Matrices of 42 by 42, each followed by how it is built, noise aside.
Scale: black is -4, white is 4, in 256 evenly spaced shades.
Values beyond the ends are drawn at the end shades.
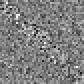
banded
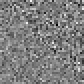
upper triangular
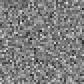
noise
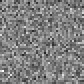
noise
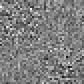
block diagonal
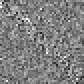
banded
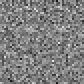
repeating columns
